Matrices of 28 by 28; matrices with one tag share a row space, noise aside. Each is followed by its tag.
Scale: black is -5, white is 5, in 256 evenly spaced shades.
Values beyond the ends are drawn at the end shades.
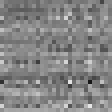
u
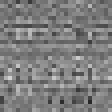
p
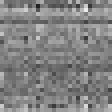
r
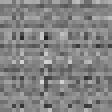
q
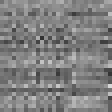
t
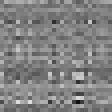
p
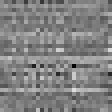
t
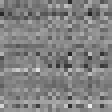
u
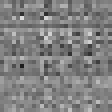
q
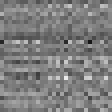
u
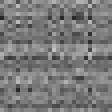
p
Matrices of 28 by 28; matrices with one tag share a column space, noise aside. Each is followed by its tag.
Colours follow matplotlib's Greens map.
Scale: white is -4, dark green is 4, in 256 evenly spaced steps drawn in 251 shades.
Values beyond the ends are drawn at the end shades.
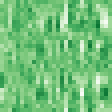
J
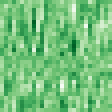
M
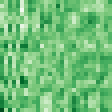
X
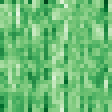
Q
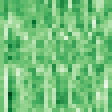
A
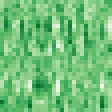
M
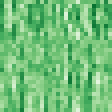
Q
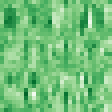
J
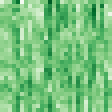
Q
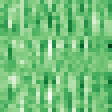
J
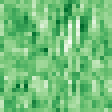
M
